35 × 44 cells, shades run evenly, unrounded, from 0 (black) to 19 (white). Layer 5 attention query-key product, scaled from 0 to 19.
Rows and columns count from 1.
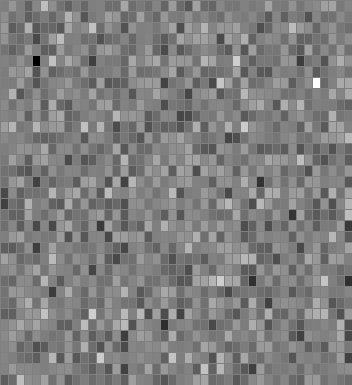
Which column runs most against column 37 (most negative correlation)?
13
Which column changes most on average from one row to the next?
44
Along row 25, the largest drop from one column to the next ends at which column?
12
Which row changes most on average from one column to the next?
29
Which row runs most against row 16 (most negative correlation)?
7
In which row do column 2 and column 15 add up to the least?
23
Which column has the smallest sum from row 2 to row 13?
5
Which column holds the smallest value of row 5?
21
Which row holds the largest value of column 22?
33
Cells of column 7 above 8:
25
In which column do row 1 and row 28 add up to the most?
6
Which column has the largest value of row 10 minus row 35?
38
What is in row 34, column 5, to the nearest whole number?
10
